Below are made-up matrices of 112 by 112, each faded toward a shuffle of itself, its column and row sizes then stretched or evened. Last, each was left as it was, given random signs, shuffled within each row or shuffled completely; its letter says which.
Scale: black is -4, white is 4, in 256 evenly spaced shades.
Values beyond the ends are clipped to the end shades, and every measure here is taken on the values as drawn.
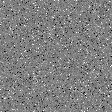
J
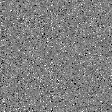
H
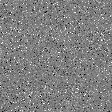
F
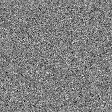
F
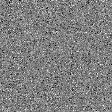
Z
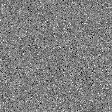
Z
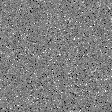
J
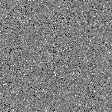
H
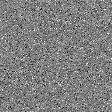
F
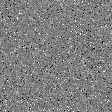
J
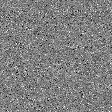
F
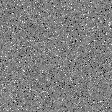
J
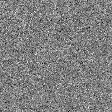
F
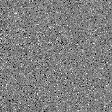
H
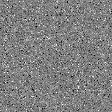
H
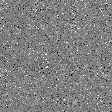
Z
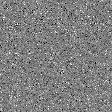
F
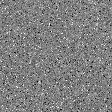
J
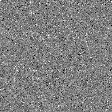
Z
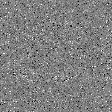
Z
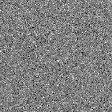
H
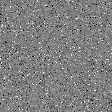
F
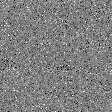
F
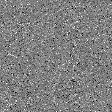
Z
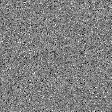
Z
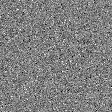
J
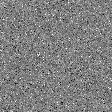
J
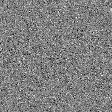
F
